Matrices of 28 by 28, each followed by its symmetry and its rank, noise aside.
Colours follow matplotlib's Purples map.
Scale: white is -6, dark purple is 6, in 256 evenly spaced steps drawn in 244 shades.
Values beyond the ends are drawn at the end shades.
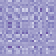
antisymmetric, rank two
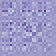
symmetric, rank three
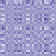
no symmetry, rank two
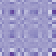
symmetric, rank one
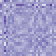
symmetric, rank three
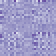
no symmetry, rank three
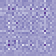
no symmetry, rank three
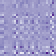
no symmetry, rank two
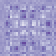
no symmetry, rank two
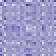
no symmetry, rank two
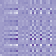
no symmetry, rank one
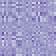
antisymmetric, rank two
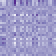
no symmetry, rank two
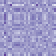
antisymmetric, rank two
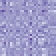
no symmetry, rank three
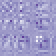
symmetric, rank three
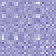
symmetric, rank three
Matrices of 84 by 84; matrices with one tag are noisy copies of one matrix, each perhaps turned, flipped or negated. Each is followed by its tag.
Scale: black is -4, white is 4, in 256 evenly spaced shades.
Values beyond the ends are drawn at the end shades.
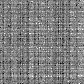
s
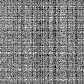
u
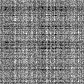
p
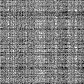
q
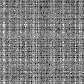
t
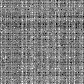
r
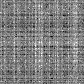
p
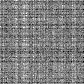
r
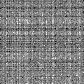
u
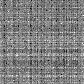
u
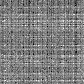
s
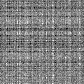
u
